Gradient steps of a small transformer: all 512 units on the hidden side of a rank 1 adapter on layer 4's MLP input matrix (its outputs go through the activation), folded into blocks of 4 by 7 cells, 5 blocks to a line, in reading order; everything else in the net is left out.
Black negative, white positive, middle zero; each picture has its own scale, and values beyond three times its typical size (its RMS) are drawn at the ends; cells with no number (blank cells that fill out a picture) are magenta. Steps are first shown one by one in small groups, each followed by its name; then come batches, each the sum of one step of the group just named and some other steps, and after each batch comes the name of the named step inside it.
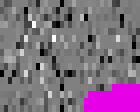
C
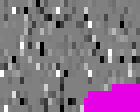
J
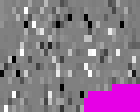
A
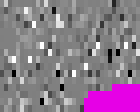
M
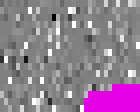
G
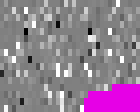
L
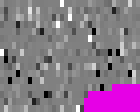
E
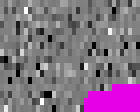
E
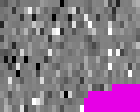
G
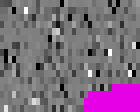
A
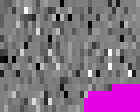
A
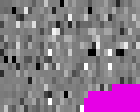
L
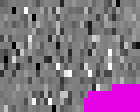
L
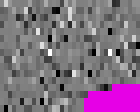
M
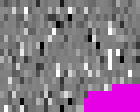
J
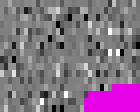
J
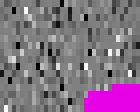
C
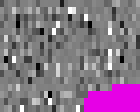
E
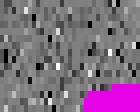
E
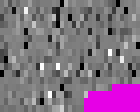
L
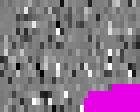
L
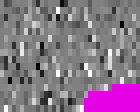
J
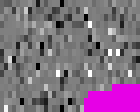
J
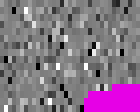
M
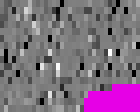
E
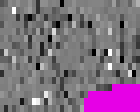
C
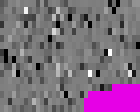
A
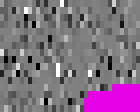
E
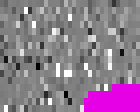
L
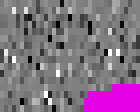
L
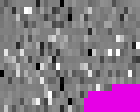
C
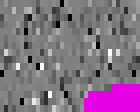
L
